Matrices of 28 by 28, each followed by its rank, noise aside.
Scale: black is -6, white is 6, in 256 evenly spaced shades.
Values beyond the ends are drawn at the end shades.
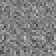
five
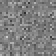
six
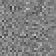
six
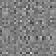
three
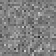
five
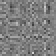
four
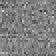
six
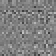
five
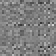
four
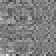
four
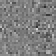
four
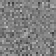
six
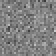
six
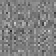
four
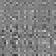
four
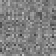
five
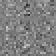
five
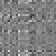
three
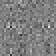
four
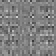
three
